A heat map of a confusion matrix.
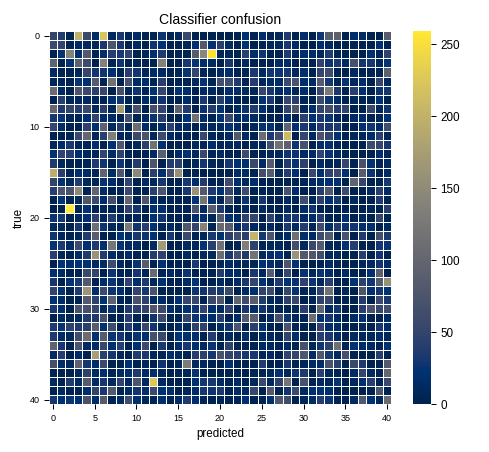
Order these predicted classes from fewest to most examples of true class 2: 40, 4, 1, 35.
35, 1, 40, 4
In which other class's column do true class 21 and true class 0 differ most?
6
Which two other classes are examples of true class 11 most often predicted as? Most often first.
28, 7
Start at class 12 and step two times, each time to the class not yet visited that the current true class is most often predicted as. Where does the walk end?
40
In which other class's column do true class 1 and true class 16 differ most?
36
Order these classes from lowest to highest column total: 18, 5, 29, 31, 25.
31, 25, 29, 18, 5
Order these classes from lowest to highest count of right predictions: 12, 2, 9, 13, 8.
9, 13, 12, 2, 8
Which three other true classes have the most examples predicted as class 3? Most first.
0, 17, 36
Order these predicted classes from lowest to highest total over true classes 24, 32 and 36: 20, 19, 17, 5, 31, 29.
19, 17, 31, 20, 29, 5
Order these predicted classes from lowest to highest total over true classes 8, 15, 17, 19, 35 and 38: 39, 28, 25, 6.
39, 25, 6, 28
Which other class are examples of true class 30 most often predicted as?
32
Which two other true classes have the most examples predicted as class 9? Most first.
21, 18
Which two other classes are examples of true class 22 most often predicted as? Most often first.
24, 29
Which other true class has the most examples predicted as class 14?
15
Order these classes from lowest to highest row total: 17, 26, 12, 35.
26, 12, 35, 17
